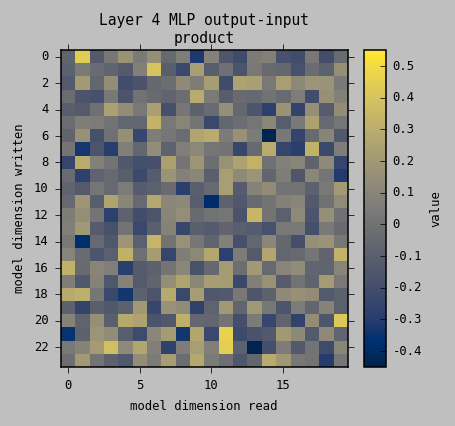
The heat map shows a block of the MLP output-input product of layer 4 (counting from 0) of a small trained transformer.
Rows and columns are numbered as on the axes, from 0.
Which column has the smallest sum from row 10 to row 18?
5
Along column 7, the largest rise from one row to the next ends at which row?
23
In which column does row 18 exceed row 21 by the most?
0
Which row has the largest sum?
2
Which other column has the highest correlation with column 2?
11
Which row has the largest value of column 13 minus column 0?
8
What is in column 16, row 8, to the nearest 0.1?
0.1
